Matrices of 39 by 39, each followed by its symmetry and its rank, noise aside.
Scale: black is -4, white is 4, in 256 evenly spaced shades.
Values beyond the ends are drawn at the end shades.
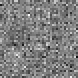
no symmetry, rank seven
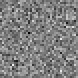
no symmetry, rank seven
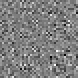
antisymmetric, rank eight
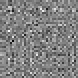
no symmetry, rank seven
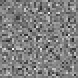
symmetric, rank eight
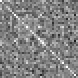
symmetric, rank seven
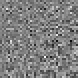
no symmetry, rank seven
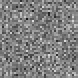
no symmetry, rank six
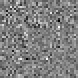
antisymmetric, rank six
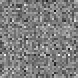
no symmetry, rank seven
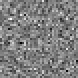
no symmetry, rank six
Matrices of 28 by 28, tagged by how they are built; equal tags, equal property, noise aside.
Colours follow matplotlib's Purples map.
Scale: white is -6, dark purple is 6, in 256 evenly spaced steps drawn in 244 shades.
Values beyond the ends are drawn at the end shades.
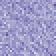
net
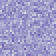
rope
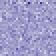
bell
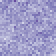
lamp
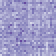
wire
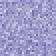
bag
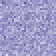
bag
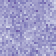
lamp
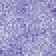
lamp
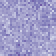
lamp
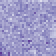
lamp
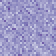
net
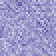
net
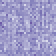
wire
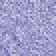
net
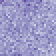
lamp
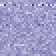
bell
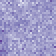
lamp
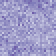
lamp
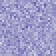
rope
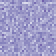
bag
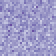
bag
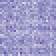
wire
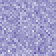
net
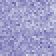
lamp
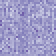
wire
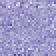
bell
